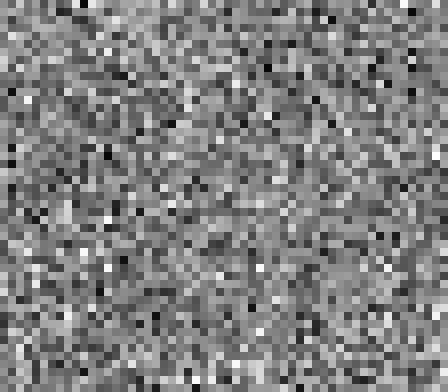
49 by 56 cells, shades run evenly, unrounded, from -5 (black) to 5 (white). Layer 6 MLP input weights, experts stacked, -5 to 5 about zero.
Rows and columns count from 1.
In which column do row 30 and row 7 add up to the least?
48
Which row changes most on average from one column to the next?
40
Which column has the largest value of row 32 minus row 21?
11
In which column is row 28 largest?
14
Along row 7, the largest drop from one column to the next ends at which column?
15
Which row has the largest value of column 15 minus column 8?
46
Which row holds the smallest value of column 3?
38
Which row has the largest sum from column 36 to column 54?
45
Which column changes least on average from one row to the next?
54
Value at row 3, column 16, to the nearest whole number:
2
